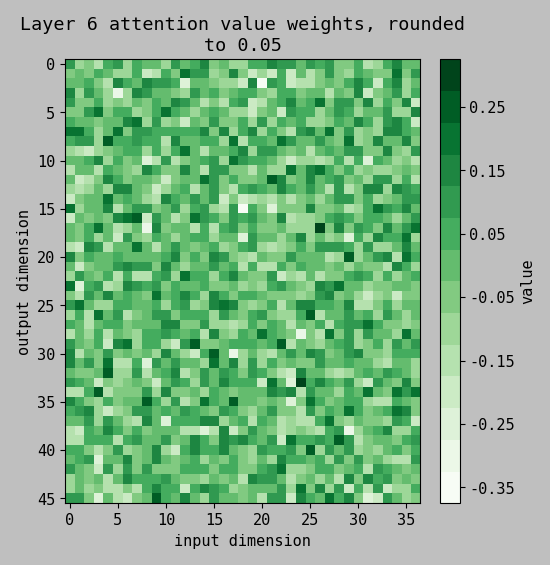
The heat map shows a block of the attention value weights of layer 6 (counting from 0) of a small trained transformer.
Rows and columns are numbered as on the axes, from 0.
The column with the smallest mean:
23
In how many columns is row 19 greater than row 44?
17
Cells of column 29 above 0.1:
6
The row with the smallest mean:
38
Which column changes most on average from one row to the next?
0
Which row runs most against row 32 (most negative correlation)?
29
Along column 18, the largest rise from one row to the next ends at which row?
16
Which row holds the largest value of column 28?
39
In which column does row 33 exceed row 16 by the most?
24
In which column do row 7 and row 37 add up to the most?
27
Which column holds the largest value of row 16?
7
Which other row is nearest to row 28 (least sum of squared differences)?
43
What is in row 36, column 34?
0.2
